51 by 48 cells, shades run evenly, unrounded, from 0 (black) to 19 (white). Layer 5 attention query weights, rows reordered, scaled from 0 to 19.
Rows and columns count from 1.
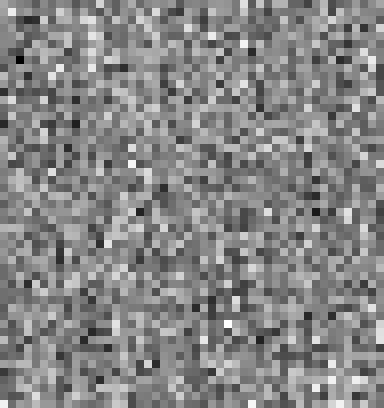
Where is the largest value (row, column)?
41, 29
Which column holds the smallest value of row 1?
39
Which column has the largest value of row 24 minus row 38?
12
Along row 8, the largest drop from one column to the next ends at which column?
43
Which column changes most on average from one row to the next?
40
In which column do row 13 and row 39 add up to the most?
2
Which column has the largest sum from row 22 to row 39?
16
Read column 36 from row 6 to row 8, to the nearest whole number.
10 10 14
